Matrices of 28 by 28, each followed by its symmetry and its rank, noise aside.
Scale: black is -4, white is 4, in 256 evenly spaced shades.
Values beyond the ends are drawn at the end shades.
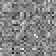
symmetric, rank six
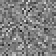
antisymmetric, rank six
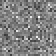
symmetric, rank six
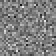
no symmetry, rank seven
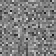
no symmetry, rank seven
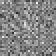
symmetric, rank five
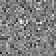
no symmetry, rank five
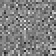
no symmetry, rank five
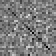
symmetric, rank seven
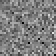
symmetric, rank six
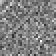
symmetric, rank seven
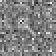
symmetric, rank seven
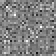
symmetric, rank five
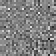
no symmetry, rank five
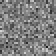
no symmetry, rank six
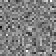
no symmetry, rank six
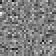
no symmetry, rank seven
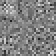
symmetric, rank five
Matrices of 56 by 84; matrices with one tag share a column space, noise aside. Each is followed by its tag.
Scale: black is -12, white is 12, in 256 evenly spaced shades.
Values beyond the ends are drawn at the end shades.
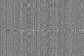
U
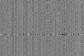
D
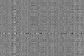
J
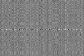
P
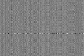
J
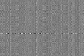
J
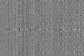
P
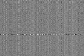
D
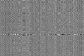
D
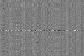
U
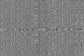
P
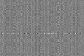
J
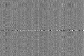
U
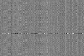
J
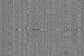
P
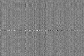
U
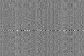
U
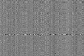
D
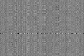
J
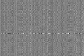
J
